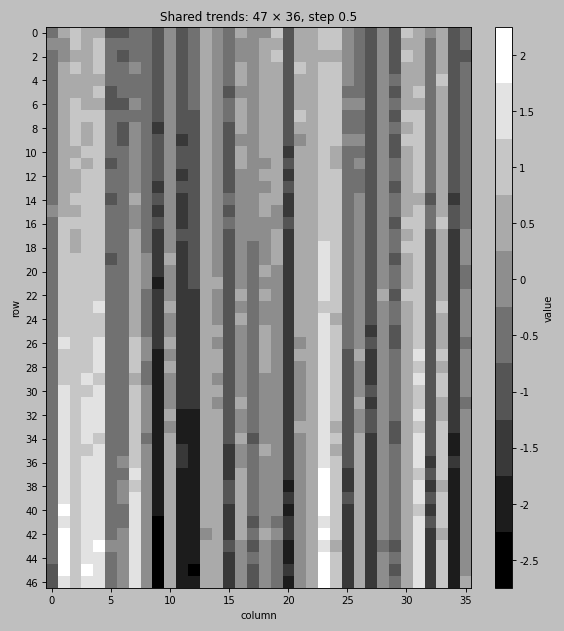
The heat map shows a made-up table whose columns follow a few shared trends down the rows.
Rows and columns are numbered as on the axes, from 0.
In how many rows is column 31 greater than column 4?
2
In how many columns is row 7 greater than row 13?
7
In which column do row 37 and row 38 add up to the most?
23
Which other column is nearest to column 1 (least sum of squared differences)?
3
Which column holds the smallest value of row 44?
9
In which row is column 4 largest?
43
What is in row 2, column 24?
0.5
